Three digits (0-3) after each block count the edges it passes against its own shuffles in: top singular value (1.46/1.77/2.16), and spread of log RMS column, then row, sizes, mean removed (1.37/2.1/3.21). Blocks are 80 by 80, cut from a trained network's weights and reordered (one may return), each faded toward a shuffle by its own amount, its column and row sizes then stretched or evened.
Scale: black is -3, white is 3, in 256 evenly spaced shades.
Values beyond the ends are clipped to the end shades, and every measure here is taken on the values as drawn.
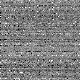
2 1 2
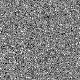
0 0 1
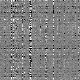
3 3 1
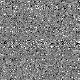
0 1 2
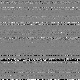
3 0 3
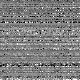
3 1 3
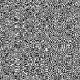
3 1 1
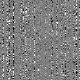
1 3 0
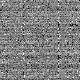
2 2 0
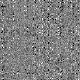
1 2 1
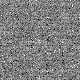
0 1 0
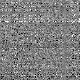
1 2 2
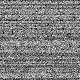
3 0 0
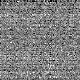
2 2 1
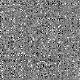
0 2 2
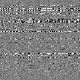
2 1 3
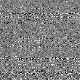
1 0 3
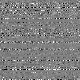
1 0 3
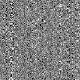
1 2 0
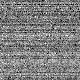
3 0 1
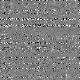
0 2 3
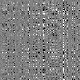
3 3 2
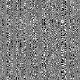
2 3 1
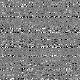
1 1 3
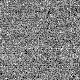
0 1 0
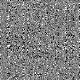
1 2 1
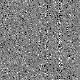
1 2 0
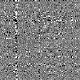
2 2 2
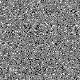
0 0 2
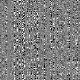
2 3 1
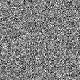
2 0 0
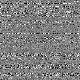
2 0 3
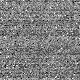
1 0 1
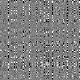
3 3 2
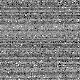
3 1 1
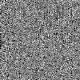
0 1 0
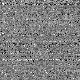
0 0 2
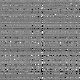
3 2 2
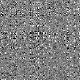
2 2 2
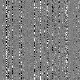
1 3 0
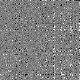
1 2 2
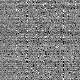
2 2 0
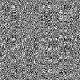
3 2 1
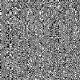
2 2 0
